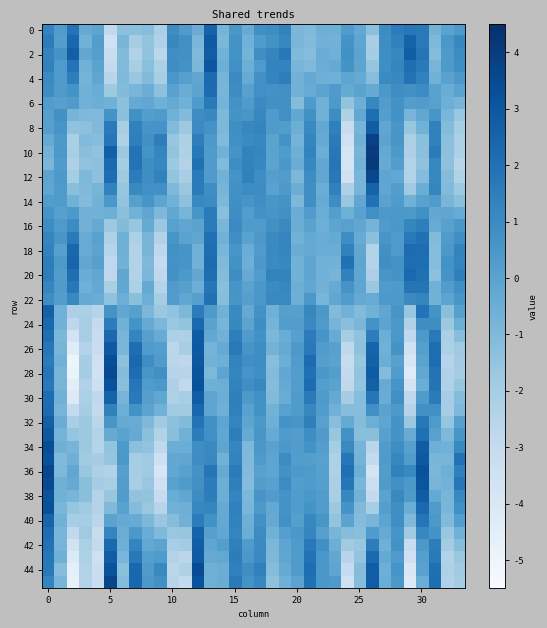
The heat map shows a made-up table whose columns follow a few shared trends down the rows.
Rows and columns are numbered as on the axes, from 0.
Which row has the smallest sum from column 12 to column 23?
1
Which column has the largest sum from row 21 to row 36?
0
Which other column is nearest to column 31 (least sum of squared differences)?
21
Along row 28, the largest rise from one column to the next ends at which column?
5
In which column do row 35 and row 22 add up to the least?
9
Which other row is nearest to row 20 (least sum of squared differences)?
18
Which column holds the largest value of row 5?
13
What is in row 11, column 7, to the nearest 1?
2
